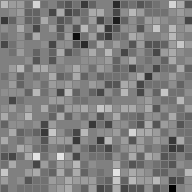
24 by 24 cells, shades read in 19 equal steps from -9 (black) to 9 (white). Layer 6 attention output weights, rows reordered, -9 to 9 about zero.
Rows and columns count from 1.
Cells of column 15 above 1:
7
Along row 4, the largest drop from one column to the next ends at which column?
14
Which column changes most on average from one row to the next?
17
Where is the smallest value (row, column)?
24, 22
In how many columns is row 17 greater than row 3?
16
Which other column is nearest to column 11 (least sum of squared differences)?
19
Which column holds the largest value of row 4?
20
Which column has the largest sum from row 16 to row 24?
15
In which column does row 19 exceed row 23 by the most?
4
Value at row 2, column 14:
0
